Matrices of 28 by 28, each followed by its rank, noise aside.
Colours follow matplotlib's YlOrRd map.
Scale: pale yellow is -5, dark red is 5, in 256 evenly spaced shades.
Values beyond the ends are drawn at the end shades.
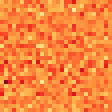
six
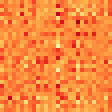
three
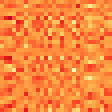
three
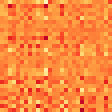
three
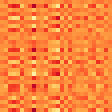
one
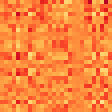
three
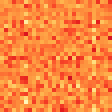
six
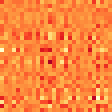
three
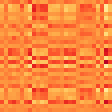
one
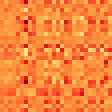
three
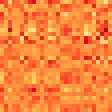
three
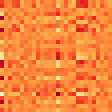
two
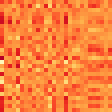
three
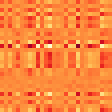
one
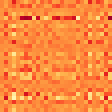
two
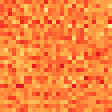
six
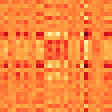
one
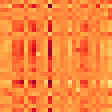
one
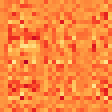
three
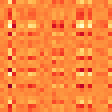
one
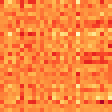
three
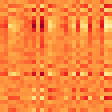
one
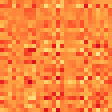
three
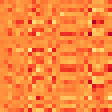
two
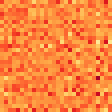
four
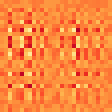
one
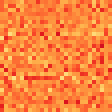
six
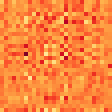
three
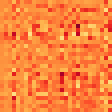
four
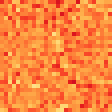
six
